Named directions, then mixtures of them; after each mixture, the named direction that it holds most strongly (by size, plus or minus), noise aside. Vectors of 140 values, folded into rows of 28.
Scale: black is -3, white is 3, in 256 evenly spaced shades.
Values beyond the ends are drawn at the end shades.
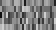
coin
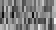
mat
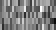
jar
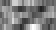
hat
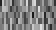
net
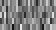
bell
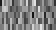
net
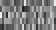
coin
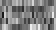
hat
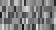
coin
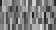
net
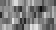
hat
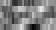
hat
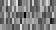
bell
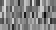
bell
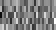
coin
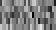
net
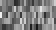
coin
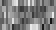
hat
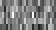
mat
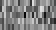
jar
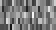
net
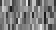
net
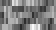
hat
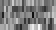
mat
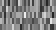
bell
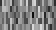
net
